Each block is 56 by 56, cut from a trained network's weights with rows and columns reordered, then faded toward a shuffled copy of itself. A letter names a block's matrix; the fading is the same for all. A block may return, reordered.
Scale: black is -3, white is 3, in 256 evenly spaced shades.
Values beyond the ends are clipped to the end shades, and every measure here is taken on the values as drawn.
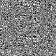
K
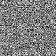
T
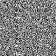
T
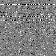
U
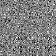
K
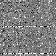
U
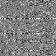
U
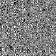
K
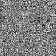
T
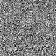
T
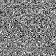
T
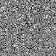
K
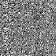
K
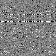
U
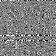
U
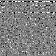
U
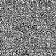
T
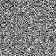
T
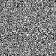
T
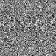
T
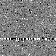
U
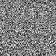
T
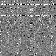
U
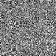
T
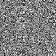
T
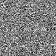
T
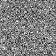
T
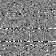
U
